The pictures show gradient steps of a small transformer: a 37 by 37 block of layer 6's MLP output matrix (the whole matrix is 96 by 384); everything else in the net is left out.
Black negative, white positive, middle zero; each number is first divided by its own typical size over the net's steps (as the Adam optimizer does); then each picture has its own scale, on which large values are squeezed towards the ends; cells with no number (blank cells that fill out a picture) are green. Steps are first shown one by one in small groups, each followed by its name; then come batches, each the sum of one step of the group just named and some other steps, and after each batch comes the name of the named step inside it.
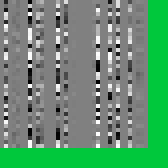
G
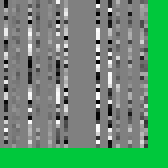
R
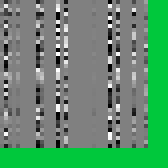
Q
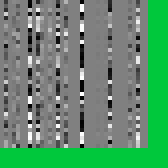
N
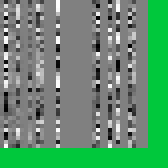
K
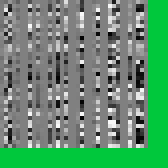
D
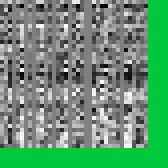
D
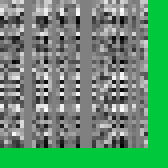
Q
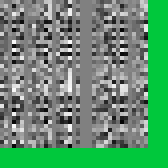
Q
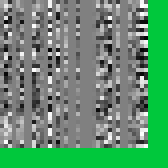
Q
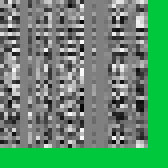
N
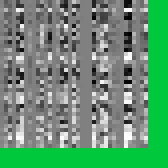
R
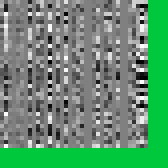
G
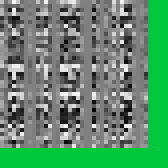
R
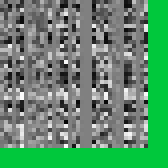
R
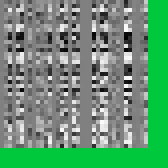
G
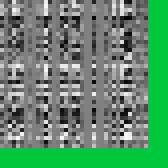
N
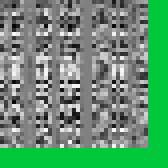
R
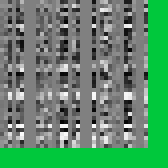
Q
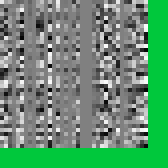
K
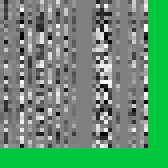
R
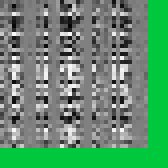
K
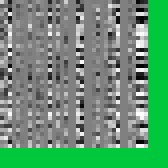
D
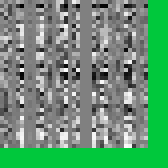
K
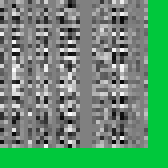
G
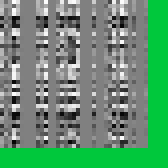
Q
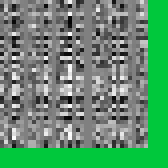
D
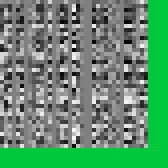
R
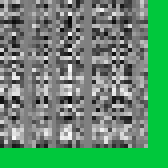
Q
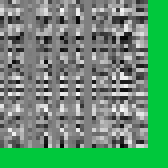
D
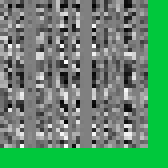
K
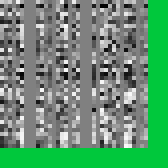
Q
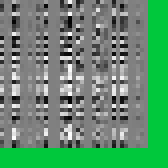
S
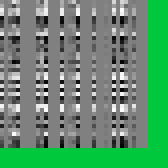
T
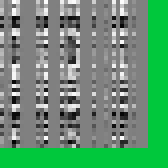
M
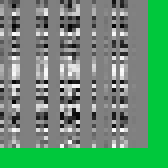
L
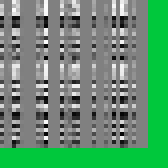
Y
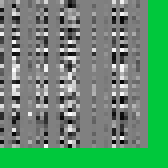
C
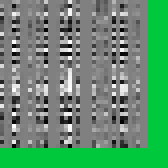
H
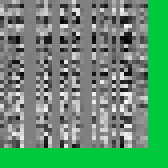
T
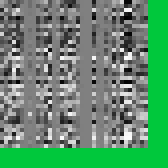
C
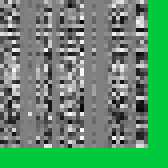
C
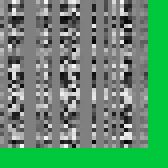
M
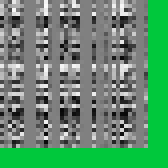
Y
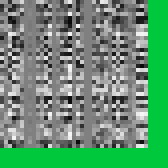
S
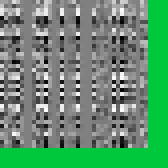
T
